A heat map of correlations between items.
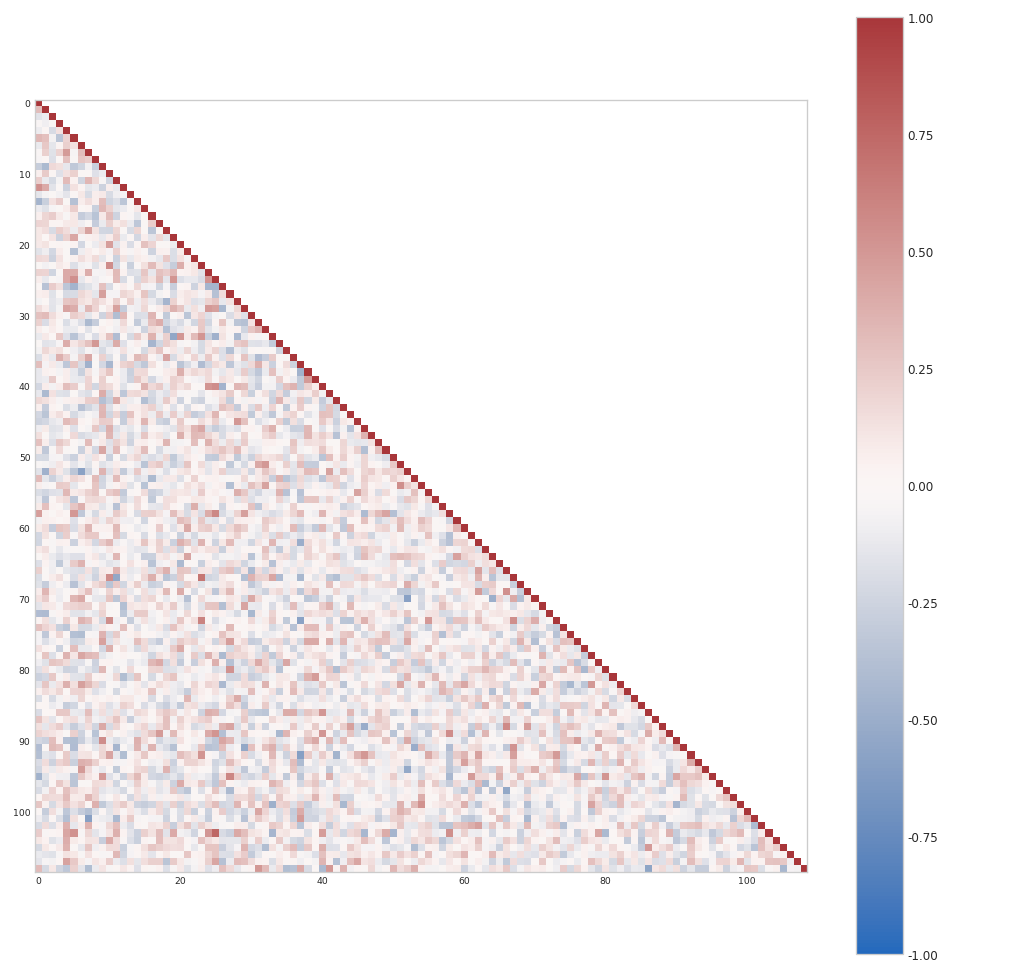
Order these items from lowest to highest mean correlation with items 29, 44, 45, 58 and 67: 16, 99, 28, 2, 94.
94, 2, 99, 16, 28
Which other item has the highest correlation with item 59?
64
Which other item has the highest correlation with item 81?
39
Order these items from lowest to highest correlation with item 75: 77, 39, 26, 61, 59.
59, 77, 61, 39, 26
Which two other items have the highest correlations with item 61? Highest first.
95, 102
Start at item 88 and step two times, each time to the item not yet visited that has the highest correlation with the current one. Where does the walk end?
69
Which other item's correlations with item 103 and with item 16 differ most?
33
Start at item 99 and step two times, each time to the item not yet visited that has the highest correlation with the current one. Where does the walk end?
51
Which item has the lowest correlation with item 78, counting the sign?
26
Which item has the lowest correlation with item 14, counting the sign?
0
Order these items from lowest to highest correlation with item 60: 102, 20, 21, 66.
20, 66, 102, 21
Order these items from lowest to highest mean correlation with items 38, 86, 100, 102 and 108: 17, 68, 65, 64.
65, 68, 17, 64
